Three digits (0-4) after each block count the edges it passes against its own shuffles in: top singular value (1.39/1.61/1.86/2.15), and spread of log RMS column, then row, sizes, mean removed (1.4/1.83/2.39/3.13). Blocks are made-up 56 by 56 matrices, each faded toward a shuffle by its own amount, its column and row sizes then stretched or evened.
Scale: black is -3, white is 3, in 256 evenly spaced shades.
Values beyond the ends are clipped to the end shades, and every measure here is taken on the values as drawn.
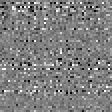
1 1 4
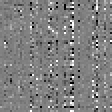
3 4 1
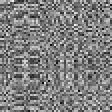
4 0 2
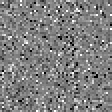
2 1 1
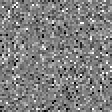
2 2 0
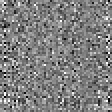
3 3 1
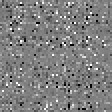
1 2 2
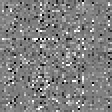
1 3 1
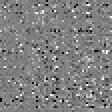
1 2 2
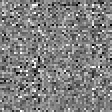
2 2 3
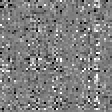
3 3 2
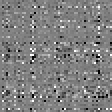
1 3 4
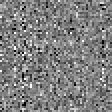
1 3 0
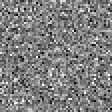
2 0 0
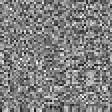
3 0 0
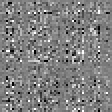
0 4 3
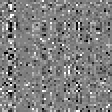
4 3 1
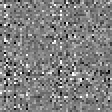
1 3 3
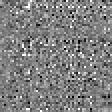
3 2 2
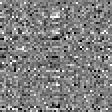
3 0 3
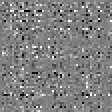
2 3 3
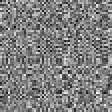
4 2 1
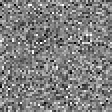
2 0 2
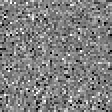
0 1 0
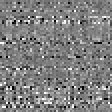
4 0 4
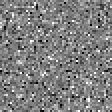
0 0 0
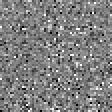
0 1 2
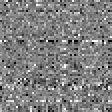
4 0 3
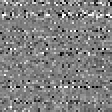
2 0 4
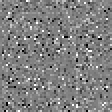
0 1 2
